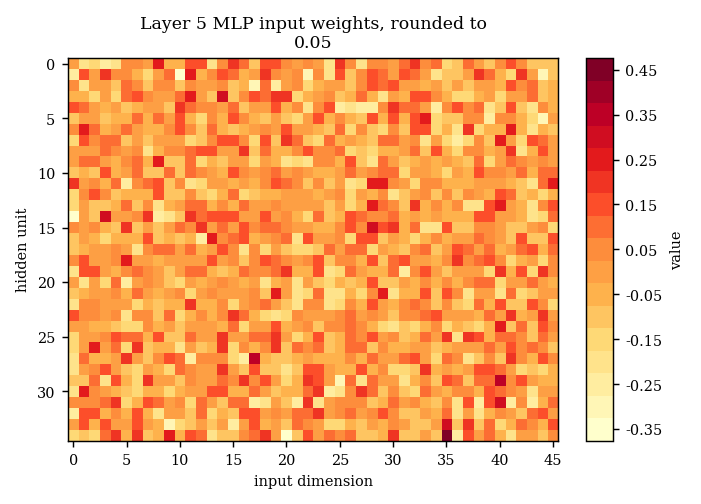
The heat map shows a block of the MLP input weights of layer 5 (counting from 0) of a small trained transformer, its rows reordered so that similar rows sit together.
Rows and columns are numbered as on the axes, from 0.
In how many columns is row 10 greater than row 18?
17
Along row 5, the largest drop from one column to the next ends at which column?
34
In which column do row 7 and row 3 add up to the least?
36
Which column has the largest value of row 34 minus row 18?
35
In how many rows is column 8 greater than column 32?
16
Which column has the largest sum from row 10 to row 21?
28
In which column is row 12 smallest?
30
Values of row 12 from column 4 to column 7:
-0.1 -0.05 -0.05 -0.05
